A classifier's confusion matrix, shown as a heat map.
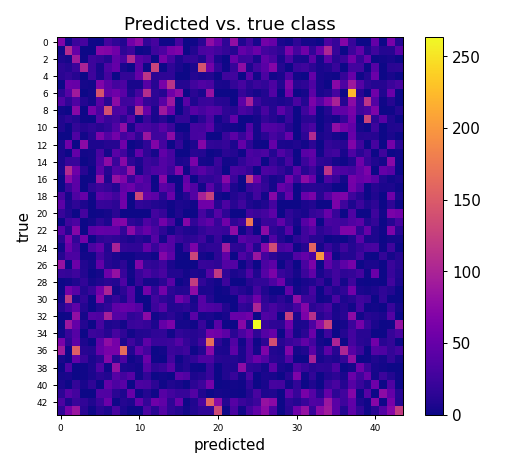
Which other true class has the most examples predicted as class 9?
2
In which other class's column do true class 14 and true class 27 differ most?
20
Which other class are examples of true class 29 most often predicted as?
6
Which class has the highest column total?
37
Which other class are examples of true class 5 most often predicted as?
14
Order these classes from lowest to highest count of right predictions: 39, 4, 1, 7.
4, 39, 7, 1
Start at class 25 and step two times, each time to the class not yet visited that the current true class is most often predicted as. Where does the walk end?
34
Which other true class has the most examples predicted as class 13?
8
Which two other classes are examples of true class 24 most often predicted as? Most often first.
32, 27
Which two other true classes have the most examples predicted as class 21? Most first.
24, 16
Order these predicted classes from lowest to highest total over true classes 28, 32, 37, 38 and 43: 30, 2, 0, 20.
0, 30, 20, 2
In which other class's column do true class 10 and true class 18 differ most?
19
